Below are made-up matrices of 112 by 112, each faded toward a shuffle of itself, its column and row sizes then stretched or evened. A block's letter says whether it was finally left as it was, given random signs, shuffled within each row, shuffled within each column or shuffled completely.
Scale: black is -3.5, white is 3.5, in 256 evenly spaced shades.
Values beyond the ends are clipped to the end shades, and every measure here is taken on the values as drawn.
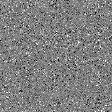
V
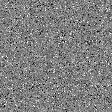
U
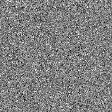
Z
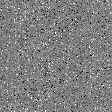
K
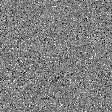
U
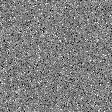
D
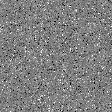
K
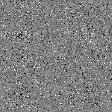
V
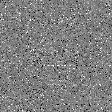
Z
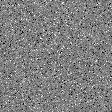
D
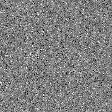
K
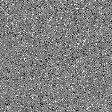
Z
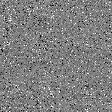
V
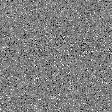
Z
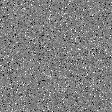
K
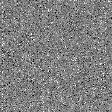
K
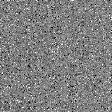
V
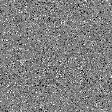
Z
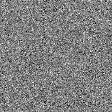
Z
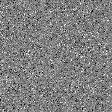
K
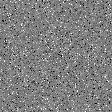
D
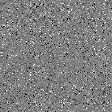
V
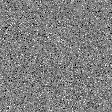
U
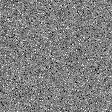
D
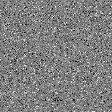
Z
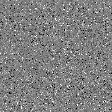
Z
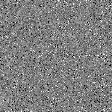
Z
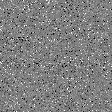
U
